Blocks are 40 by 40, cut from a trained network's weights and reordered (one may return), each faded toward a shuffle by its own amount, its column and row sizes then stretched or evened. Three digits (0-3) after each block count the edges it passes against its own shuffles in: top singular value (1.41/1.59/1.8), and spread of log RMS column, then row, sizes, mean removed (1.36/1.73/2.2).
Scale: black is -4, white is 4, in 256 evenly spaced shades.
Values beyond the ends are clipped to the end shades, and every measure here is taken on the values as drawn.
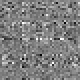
2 1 3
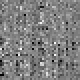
1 2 2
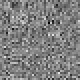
3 2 1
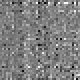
2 1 3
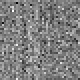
0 0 0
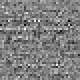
1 1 2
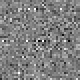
2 0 2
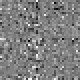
0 3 2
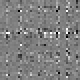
2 3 2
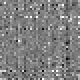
1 1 2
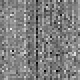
3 3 1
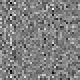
2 2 0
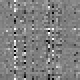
1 3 0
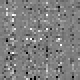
0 3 1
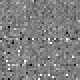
0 0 1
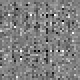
1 2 2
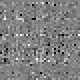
0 1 3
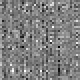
1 2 2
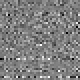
2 0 3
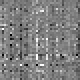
3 3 2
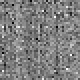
1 0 0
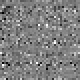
0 2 3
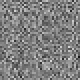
3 1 1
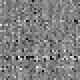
1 0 2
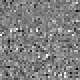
0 0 2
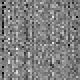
2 2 0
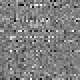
0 1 3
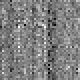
3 2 2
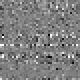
1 2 3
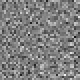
3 0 1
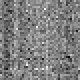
2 1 0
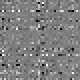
1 3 3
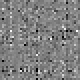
1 2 2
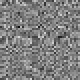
3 0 2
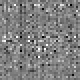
1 1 2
